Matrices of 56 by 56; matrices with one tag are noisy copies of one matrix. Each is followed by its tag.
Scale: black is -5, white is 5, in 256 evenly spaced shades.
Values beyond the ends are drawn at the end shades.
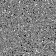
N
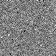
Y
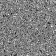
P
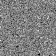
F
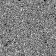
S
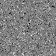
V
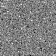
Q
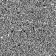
Y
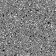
P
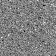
Y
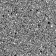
P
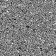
Q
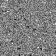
Q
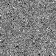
F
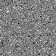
F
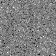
F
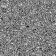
Q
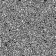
S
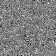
N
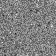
P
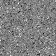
F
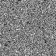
S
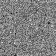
P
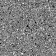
V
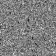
V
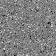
P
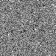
Y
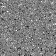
Q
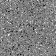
Y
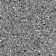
F
